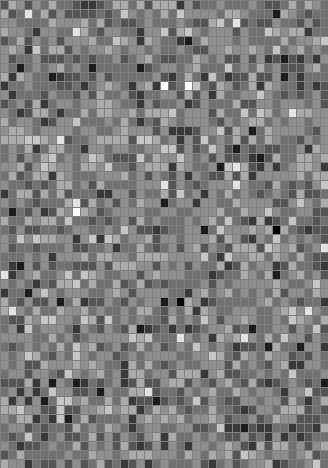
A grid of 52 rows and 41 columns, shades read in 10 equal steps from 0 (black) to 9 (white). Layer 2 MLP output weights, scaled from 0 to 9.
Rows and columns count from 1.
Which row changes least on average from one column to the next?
51
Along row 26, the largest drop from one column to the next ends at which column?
35
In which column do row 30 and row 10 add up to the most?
21
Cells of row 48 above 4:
12
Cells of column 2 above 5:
7
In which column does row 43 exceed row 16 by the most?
23
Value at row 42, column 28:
6
